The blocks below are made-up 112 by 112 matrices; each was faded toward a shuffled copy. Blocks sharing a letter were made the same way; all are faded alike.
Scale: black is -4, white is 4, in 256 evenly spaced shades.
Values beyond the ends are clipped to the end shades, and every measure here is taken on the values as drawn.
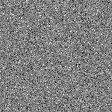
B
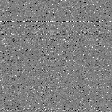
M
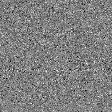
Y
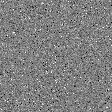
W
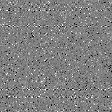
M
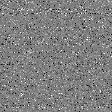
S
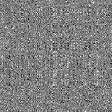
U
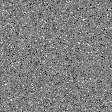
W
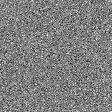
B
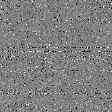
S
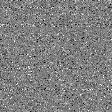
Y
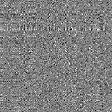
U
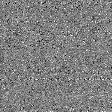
Y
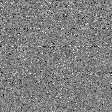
Y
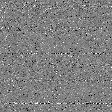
S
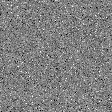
W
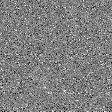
Y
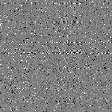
M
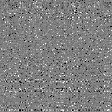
M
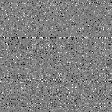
M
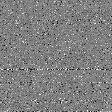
S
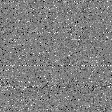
S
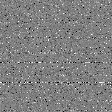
S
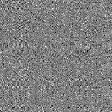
U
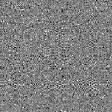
U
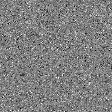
Y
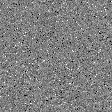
W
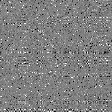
M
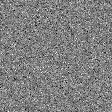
B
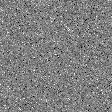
W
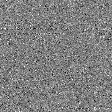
Y
